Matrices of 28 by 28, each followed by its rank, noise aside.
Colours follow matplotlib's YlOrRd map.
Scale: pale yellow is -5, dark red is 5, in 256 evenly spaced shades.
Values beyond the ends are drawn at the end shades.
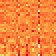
three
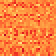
six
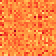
six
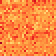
eight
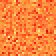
six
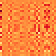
two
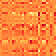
two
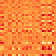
two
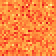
eight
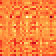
three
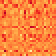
three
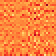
four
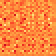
four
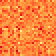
six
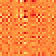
two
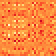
three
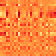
two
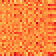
three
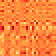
two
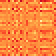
two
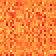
six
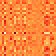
two
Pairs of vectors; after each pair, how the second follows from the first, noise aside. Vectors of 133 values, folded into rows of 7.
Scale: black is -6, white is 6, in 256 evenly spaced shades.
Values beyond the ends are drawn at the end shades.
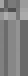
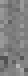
reversed, negated, partly zeroed.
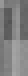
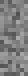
shuffled.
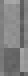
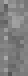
reversed, negated, partly zeroed.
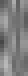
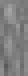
wrapped around, shrunk.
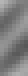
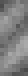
negated.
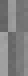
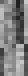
wrapped around, negated, scaled up.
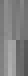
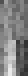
scaled up.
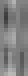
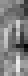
wrapped around, negated, scaled up.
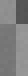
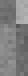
negated.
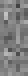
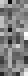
wrapped around, scaled up.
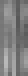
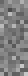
shuffled.
